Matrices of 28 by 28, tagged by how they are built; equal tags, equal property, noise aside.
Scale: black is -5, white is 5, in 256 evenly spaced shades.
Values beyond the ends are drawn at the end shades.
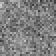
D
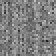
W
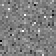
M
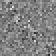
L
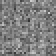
W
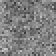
D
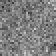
D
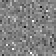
M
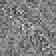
L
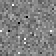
M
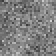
D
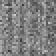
W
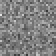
W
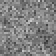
D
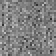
W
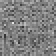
W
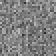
W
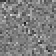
L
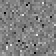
M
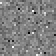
M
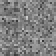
W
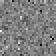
M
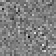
L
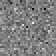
M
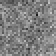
D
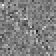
L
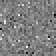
M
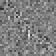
L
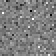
M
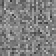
W
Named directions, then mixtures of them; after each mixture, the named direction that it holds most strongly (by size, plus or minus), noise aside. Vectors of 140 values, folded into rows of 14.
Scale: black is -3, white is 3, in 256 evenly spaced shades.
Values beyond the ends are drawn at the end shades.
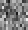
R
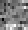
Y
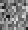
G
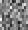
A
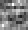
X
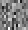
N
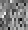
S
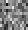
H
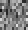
R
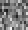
H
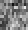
X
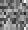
H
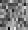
S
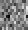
G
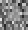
H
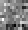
Y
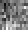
Y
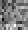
Y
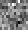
X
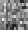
Y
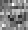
X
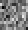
G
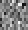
A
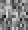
R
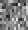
G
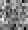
R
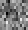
R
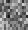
R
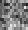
Y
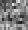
X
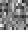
H
